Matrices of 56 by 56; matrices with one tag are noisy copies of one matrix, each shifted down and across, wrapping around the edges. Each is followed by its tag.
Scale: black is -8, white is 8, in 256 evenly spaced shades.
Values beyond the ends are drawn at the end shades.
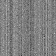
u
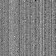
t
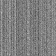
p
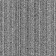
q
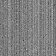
p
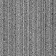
q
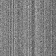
u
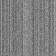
t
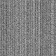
p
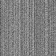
p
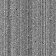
u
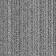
p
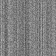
u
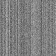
t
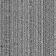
p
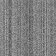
u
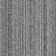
u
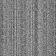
u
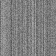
t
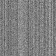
t
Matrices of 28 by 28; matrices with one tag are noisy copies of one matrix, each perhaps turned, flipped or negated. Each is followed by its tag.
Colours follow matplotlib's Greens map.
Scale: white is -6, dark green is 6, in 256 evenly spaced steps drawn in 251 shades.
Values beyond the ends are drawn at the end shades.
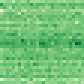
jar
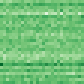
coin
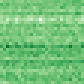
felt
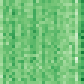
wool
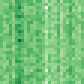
felt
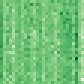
wool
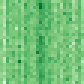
jar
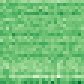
wool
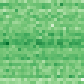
jar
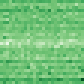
jar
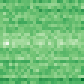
jar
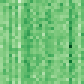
coin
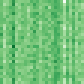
coin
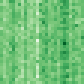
felt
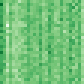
wool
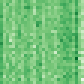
wool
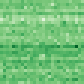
felt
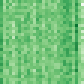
wool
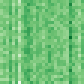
coin
